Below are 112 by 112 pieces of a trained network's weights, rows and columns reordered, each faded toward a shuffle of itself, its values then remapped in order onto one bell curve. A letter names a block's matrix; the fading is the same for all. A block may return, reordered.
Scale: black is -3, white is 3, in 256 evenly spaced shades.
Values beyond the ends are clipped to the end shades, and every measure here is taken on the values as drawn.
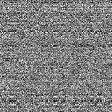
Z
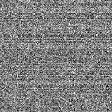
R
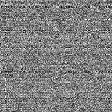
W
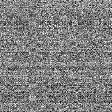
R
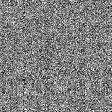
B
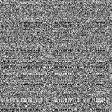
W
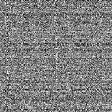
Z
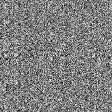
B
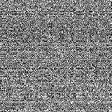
R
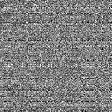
W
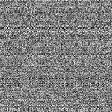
W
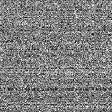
R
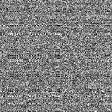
W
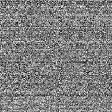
R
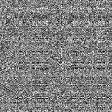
W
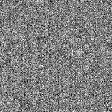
B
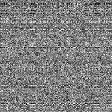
W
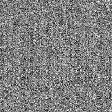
B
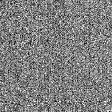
B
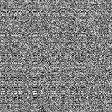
W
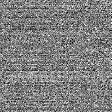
R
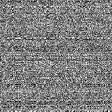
Z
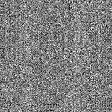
B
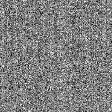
B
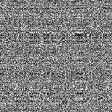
W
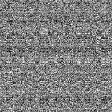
Z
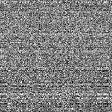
Z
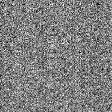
B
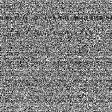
R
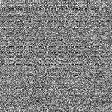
W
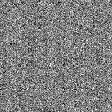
B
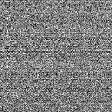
Z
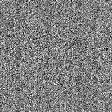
B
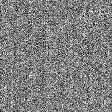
B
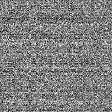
R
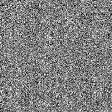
B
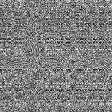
W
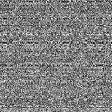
W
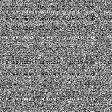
W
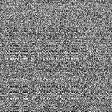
W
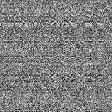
W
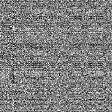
Z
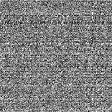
R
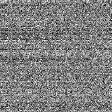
R
